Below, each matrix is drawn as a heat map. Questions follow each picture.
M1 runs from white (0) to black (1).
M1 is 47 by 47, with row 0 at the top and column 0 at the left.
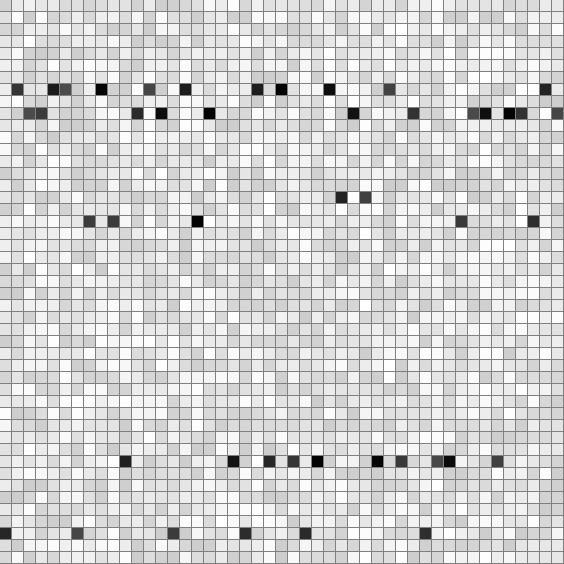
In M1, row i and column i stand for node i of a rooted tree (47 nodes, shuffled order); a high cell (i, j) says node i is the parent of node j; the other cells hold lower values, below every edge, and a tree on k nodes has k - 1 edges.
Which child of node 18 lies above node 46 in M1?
9
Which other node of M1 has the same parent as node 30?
28
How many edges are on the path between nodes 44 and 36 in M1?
3
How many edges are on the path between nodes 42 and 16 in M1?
3
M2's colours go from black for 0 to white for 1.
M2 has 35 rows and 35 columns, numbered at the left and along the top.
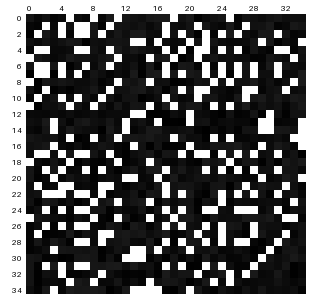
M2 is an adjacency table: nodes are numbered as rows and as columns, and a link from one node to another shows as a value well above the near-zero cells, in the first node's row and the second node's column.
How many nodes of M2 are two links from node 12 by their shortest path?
4
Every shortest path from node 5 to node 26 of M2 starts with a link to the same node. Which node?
node 21
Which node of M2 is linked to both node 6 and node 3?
node 22
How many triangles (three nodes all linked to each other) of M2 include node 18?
8
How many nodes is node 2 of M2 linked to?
11
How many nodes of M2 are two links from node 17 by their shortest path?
6
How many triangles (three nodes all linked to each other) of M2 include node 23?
5
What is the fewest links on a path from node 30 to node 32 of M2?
5
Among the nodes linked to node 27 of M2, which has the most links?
node 24
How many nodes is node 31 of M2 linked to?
9
